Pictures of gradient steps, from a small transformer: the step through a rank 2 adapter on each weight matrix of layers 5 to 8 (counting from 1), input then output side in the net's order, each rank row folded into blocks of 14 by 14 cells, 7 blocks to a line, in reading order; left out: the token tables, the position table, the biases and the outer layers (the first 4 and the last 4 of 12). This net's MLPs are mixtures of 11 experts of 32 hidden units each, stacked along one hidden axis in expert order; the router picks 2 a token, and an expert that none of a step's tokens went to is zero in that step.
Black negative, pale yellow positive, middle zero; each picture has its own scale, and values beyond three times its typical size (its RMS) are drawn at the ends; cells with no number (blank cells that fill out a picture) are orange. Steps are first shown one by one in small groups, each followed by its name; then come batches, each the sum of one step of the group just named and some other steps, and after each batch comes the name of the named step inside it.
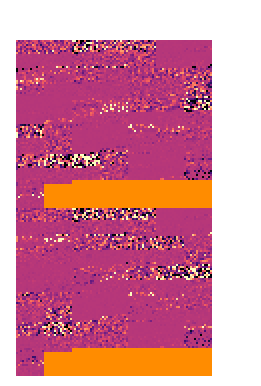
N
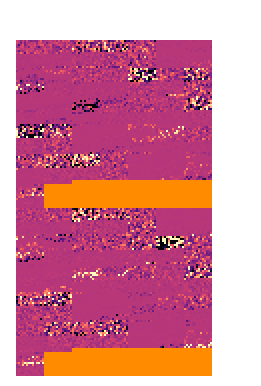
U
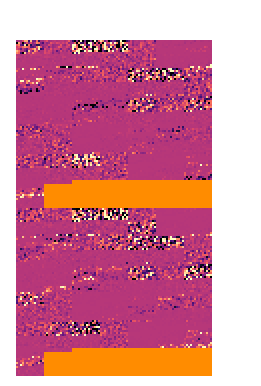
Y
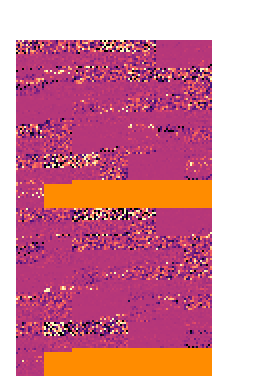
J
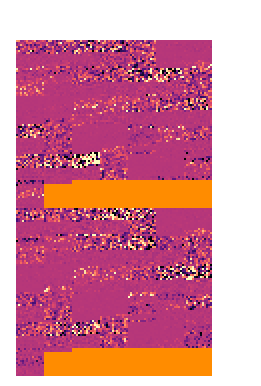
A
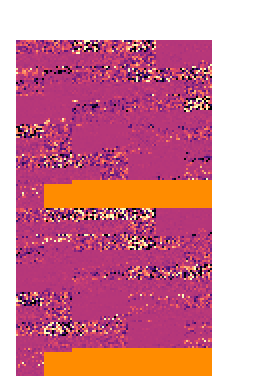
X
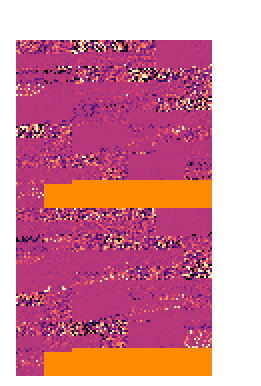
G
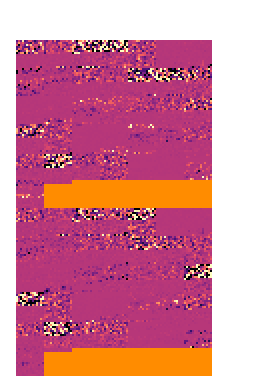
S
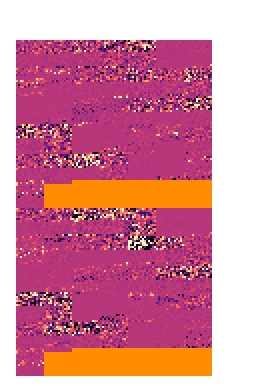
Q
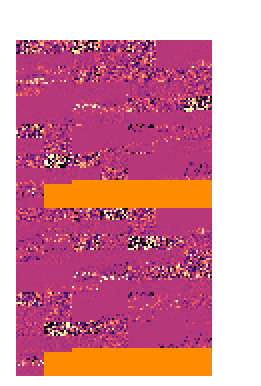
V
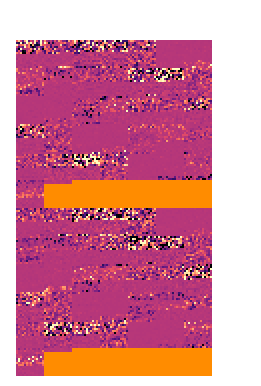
A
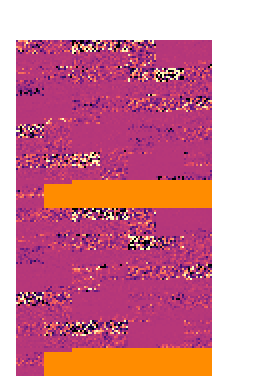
Y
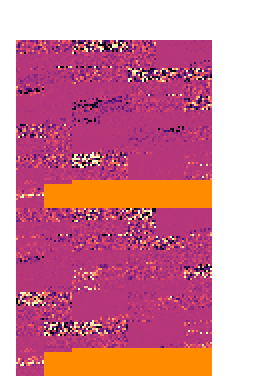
U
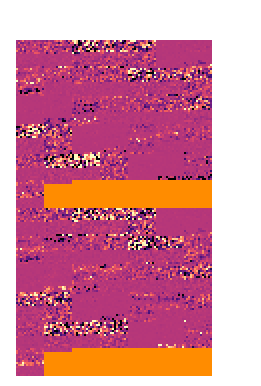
Q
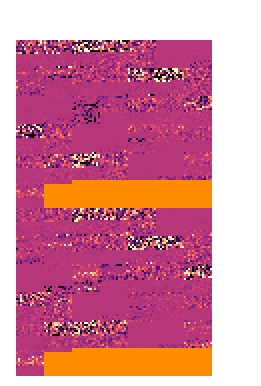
U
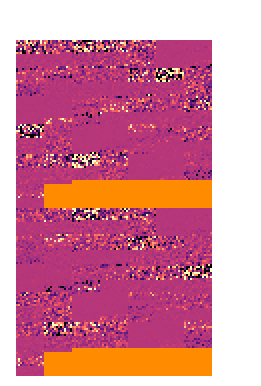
N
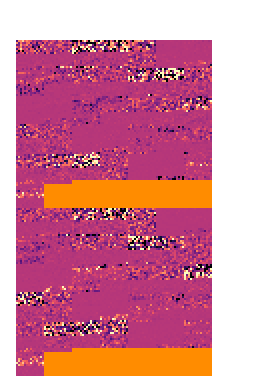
J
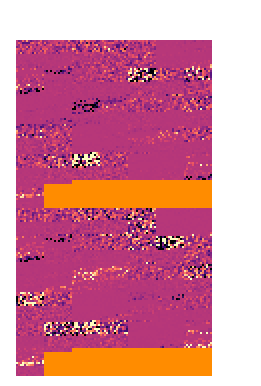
U
